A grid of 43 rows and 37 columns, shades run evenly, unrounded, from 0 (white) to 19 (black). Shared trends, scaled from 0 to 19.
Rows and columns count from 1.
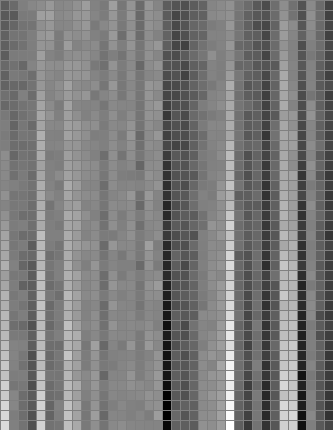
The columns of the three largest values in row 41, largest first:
19, 34, 30
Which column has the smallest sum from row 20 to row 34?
26
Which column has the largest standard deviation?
1
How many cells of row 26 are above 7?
31
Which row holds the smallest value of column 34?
4
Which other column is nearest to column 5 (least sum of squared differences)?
32
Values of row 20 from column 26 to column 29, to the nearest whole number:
6 12 12 11
